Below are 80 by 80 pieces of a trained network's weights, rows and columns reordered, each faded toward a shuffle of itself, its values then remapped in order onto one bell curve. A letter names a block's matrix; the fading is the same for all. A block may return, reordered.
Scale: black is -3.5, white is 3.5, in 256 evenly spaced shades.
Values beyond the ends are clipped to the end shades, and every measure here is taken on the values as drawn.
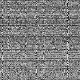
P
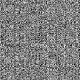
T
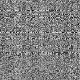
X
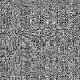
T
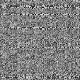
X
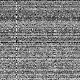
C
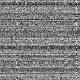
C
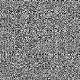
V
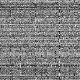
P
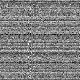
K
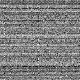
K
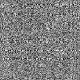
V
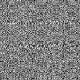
T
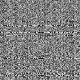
X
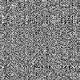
T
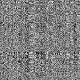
T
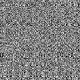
T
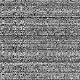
P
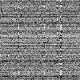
K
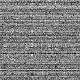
C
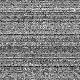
K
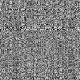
V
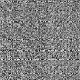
X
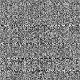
X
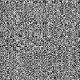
T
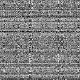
P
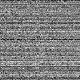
K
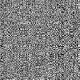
T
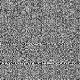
T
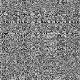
V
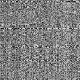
X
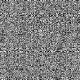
V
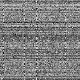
K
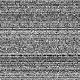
K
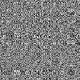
T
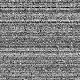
K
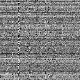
P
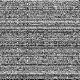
K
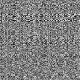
V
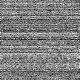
K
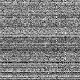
K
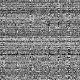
P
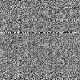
T
